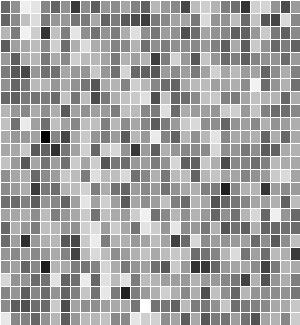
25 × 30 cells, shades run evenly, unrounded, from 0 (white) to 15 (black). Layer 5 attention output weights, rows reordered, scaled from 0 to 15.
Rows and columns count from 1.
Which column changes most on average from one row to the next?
13
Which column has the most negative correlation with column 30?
26
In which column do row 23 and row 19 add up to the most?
3
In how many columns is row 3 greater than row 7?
16
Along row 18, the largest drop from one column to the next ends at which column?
15
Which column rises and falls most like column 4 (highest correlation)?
21
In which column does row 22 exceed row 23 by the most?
25
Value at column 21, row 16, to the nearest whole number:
5
